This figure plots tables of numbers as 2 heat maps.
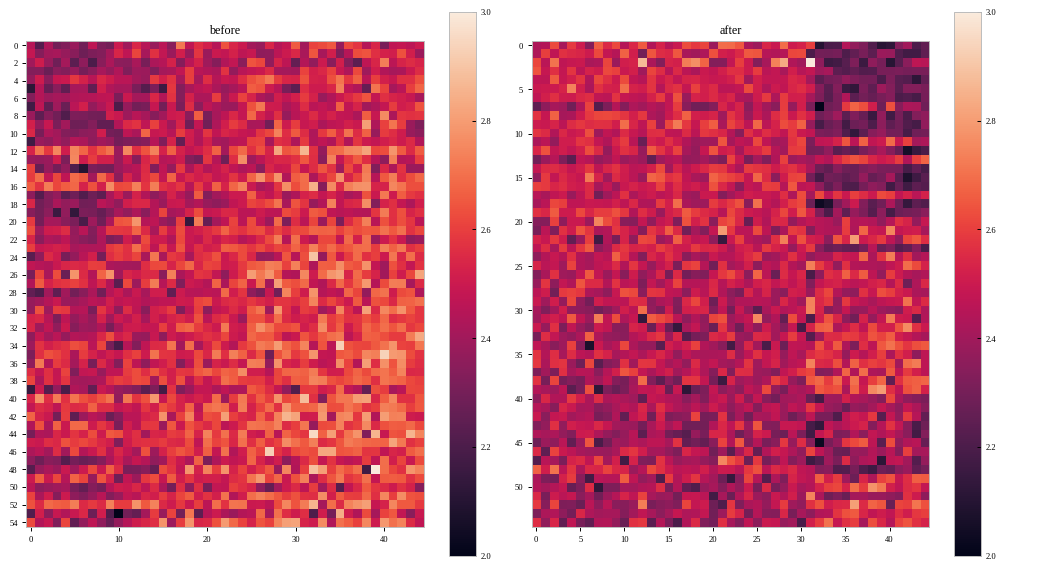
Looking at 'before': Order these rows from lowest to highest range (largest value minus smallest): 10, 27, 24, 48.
10, 27, 24, 48
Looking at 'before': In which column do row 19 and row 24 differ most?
3
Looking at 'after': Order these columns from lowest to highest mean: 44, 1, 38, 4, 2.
44, 38, 1, 4, 2
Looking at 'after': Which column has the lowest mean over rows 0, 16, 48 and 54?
40
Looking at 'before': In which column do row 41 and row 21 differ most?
7
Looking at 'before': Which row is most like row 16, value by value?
52
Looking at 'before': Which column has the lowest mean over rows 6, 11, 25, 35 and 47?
0
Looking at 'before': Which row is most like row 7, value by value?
11
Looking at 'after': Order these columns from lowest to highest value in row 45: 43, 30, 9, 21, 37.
9, 43, 30, 21, 37
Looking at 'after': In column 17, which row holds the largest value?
2
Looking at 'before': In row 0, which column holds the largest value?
17
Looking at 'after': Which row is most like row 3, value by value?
48
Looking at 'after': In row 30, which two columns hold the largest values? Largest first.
31, 12
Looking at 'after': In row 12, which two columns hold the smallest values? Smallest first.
42, 43
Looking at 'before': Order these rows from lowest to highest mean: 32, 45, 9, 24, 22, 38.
9, 22, 24, 32, 38, 45
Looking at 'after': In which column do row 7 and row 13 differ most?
32
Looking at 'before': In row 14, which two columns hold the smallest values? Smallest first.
6, 5
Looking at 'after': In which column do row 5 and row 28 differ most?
33
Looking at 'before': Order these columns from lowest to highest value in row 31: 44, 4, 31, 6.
6, 4, 31, 44
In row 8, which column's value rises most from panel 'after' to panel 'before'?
40
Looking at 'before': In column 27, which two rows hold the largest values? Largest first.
46, 26
